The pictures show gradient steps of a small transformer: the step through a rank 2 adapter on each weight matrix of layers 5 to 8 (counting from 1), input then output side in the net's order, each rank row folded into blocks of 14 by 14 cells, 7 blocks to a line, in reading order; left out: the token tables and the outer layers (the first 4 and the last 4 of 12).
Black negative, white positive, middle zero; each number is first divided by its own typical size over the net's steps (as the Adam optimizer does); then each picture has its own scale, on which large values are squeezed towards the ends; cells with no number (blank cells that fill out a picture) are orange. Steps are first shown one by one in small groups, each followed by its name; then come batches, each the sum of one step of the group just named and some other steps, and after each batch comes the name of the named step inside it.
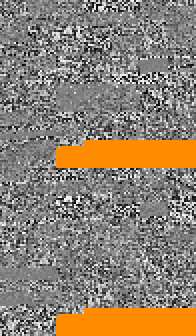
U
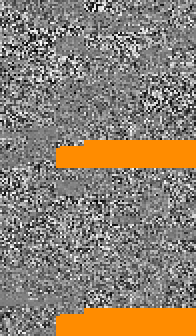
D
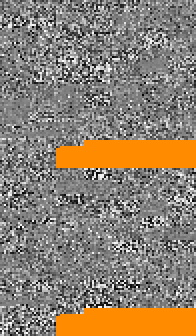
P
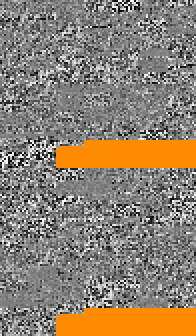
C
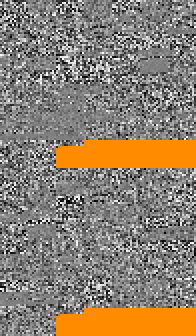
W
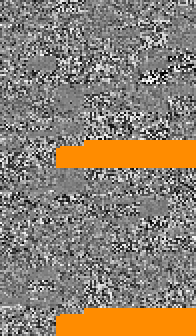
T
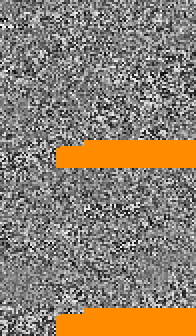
T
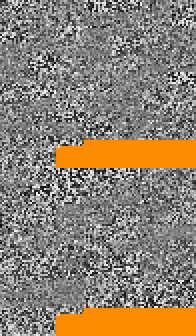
C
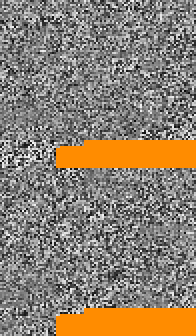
C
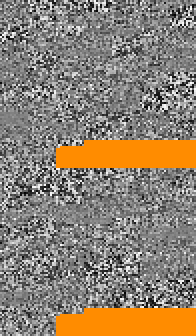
P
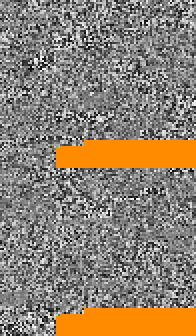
U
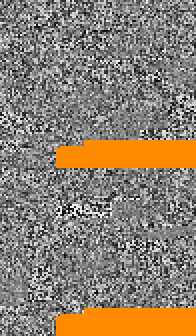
P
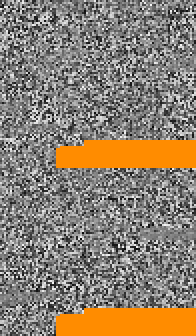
P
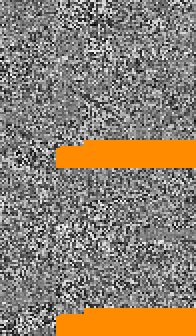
D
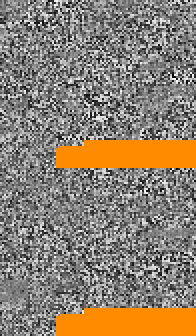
T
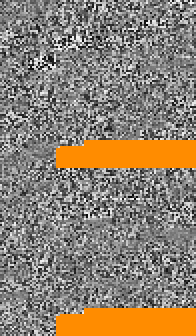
U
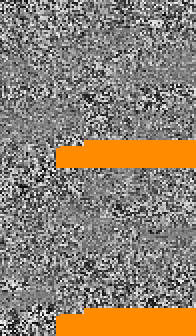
P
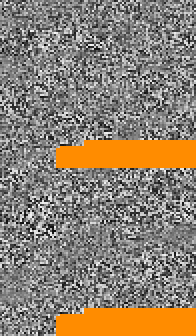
U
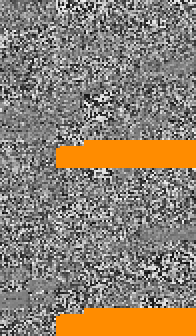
D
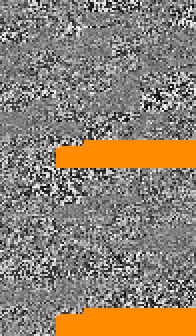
C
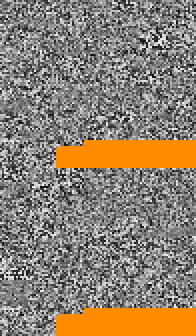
T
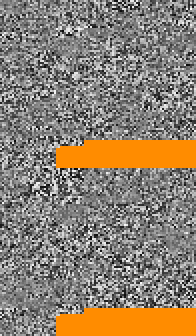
C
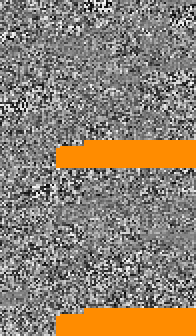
P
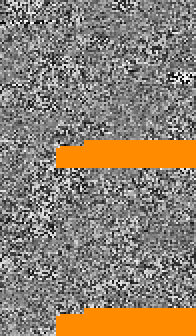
W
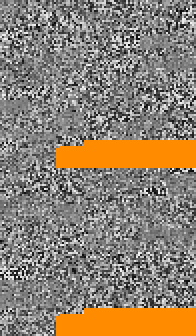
P
